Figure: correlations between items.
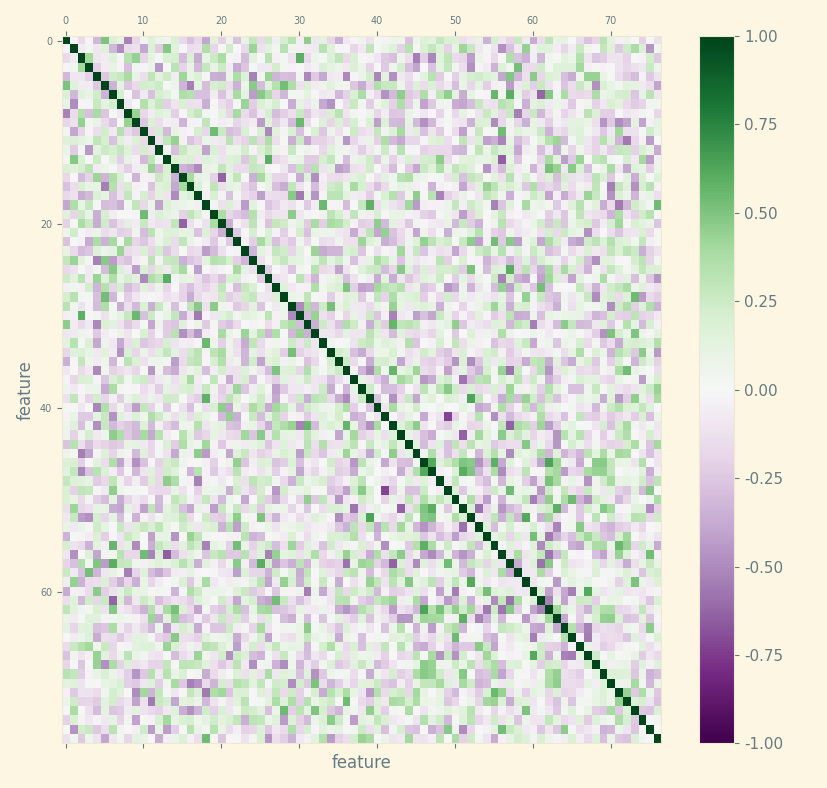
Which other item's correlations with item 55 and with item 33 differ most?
18
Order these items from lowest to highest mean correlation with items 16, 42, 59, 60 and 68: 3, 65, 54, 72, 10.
65, 3, 10, 72, 54
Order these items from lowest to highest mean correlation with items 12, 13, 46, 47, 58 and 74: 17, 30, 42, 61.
30, 61, 42, 17
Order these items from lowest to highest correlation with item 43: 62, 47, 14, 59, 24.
47, 24, 62, 14, 59
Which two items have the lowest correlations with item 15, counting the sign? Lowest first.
20, 32
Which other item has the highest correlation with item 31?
42
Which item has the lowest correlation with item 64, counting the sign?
67
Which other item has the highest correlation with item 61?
27
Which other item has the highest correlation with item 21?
41
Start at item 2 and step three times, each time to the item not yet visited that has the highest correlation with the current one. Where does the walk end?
8
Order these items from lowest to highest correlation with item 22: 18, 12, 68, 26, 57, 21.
21, 18, 12, 26, 68, 57
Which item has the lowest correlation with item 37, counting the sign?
51
